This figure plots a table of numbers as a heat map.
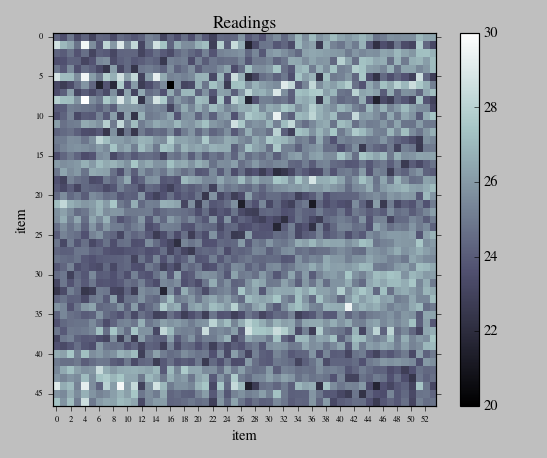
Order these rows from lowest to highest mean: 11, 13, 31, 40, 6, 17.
17, 40, 31, 6, 13, 11
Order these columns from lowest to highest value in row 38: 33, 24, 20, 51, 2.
33, 20, 2, 51, 24
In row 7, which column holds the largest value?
31
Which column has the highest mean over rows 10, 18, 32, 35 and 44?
36
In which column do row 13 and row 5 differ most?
51
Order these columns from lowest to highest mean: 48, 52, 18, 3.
3, 18, 48, 52
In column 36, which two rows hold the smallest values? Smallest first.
21, 24
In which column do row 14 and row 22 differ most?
27
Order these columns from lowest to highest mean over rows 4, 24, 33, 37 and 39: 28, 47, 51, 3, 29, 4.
4, 3, 51, 29, 28, 47
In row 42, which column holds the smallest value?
49
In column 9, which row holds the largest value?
44
